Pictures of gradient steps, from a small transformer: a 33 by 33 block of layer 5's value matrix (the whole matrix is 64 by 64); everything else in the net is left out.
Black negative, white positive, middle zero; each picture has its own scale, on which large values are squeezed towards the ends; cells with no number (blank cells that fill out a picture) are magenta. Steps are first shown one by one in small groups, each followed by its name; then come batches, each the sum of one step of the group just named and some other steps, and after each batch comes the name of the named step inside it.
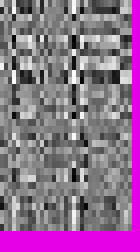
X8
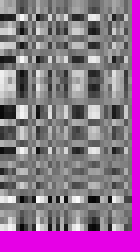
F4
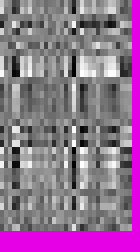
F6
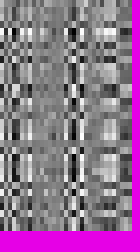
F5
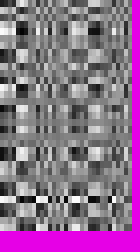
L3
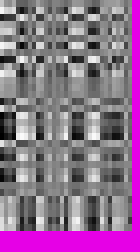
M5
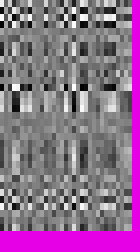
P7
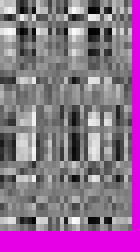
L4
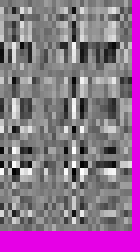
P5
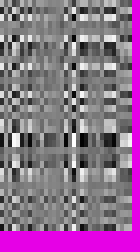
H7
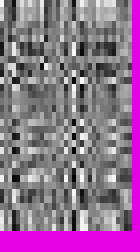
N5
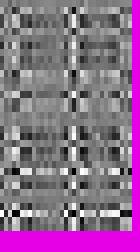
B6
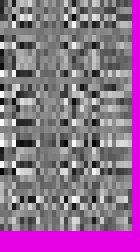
P7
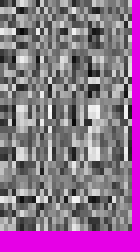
L3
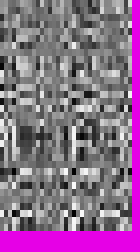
B6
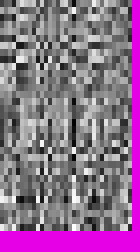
F4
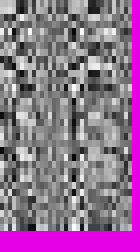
F5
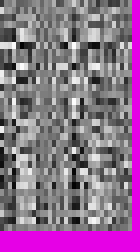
P5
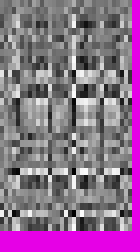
B6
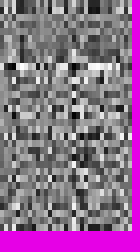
X8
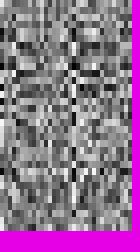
N5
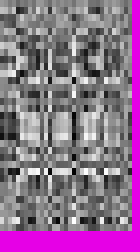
M5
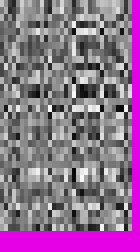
N5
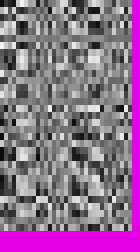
L3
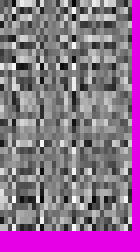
P7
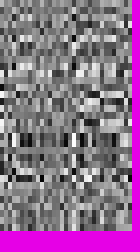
H7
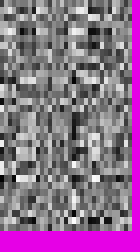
L4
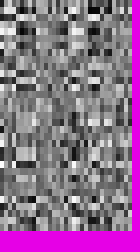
L4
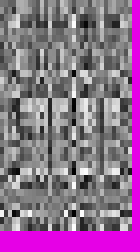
B6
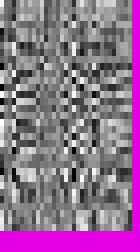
N5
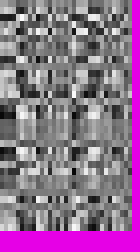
F4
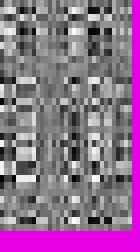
L4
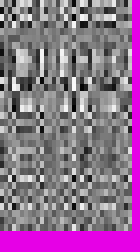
P7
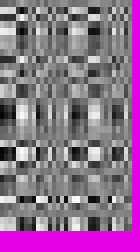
L3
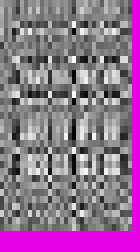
F5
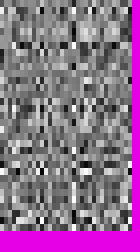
P5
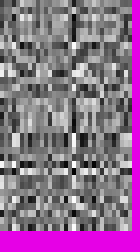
H7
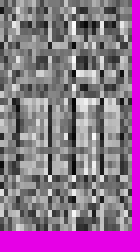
P7
